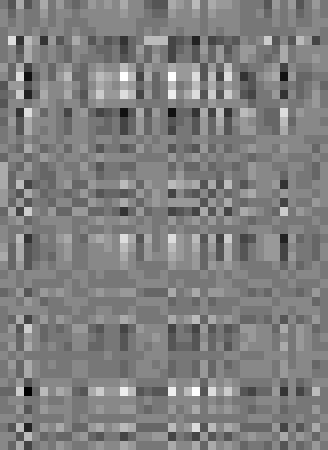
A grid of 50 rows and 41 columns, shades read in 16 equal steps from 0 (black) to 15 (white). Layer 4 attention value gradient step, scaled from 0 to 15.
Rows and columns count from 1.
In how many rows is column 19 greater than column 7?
21
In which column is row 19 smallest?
13
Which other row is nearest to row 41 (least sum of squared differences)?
42
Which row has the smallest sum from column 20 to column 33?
5
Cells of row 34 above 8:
1
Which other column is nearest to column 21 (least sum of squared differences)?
34
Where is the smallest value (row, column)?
44, 4
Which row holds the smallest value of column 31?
9
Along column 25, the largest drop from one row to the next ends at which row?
49
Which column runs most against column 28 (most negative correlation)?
19
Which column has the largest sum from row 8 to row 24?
29
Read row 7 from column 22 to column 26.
4 7 7 5 8
